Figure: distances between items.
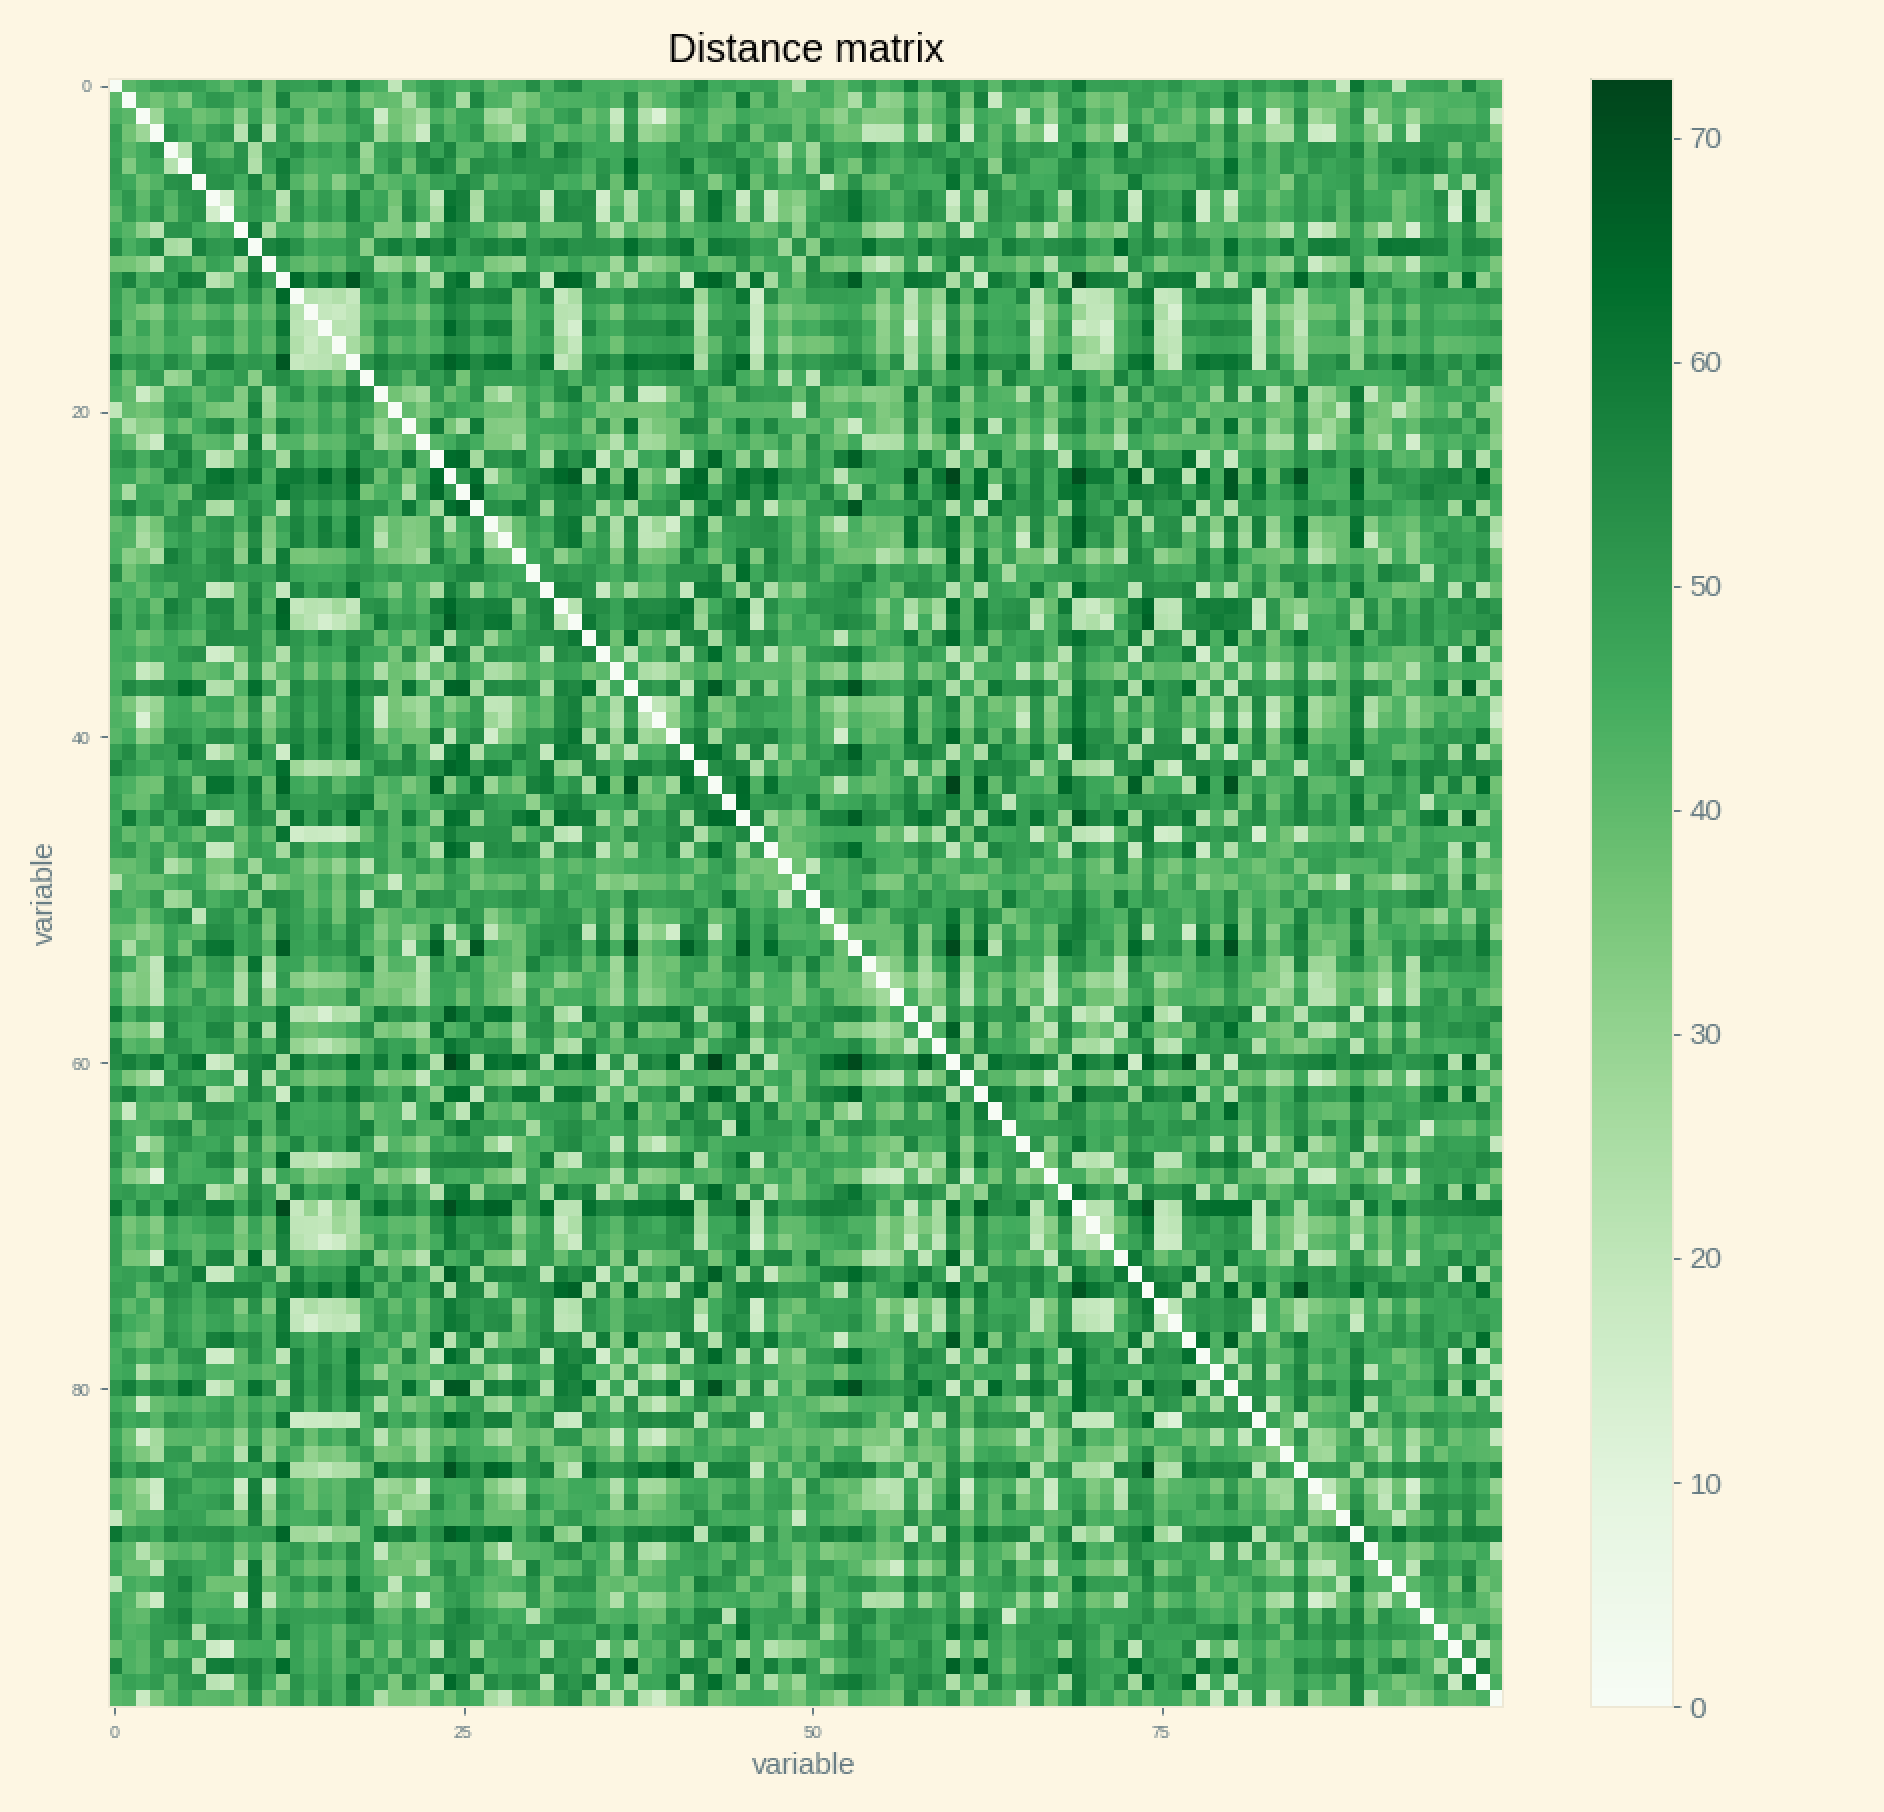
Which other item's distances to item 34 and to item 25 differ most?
74
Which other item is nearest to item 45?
7
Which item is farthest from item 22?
10
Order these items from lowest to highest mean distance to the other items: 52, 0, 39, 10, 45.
39, 52, 0, 45, 10
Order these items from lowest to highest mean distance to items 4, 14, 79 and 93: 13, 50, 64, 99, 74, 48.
99, 48, 50, 13, 64, 74
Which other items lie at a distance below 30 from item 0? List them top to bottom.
20, 49, 88, 92
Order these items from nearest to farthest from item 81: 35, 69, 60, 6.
6, 35, 60, 69
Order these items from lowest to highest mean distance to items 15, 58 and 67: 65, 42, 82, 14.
14, 82, 42, 65
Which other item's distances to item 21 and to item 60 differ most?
53
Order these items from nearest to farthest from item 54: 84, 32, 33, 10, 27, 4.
84, 27, 32, 33, 4, 10
